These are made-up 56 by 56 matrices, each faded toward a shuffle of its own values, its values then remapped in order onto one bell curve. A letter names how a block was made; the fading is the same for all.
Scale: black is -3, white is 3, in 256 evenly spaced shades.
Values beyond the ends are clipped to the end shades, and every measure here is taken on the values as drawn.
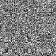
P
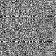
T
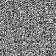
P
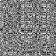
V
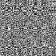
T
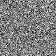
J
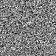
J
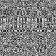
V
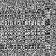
V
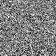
J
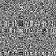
V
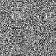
P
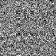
P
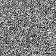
J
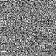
P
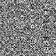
P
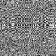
V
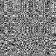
T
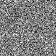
J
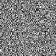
P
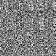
P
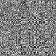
V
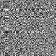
T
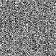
P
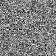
J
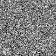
J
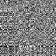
T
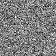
J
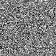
J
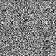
P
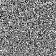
J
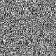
P
